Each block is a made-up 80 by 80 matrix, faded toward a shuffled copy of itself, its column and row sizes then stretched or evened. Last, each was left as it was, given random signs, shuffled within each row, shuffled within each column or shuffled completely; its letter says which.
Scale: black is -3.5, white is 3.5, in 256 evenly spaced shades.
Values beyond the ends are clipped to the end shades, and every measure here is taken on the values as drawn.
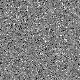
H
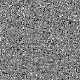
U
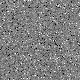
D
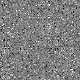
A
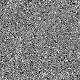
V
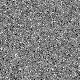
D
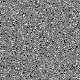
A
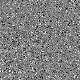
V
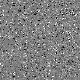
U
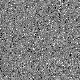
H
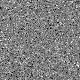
D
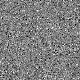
V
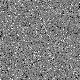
D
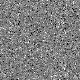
H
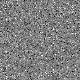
H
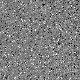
H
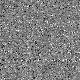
V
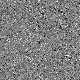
H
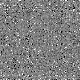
A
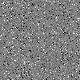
H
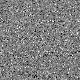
V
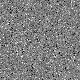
D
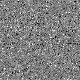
V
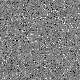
V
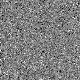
H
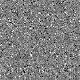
A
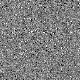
U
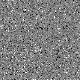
U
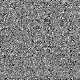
A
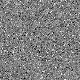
V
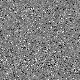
V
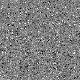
A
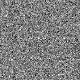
U
